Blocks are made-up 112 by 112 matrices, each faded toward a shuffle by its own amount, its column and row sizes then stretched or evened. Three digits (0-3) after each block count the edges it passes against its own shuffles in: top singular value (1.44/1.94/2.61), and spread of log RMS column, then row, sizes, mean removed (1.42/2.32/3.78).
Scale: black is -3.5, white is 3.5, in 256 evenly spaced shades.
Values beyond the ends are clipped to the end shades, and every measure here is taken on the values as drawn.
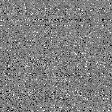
0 1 2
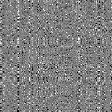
3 2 1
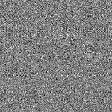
2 0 1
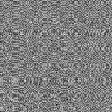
3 0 1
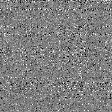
1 1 2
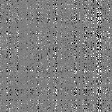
2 3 2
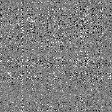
0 2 2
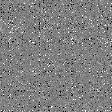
1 2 2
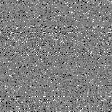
2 0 2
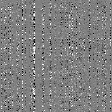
2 3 1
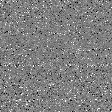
0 0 1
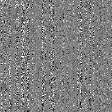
1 3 1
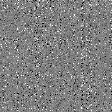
1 2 1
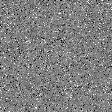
0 0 1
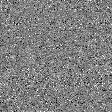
0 0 1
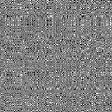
3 2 2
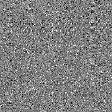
2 1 1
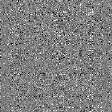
1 2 2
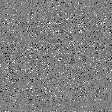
0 1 2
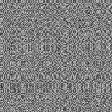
3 1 0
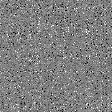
1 1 1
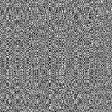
3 2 0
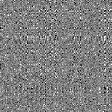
3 2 1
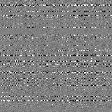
3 1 3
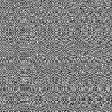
3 0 2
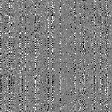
3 3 1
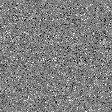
0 0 1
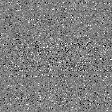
0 1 2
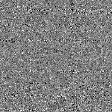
0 1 2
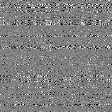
2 1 3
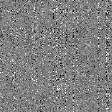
1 2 1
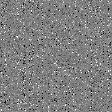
0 2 0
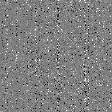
0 2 1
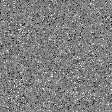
0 1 0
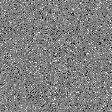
1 1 1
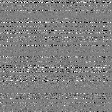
2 1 3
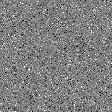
2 0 0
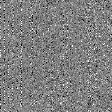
1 2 0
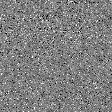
0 0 1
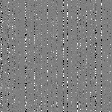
1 3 0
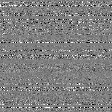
1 0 3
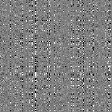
3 3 2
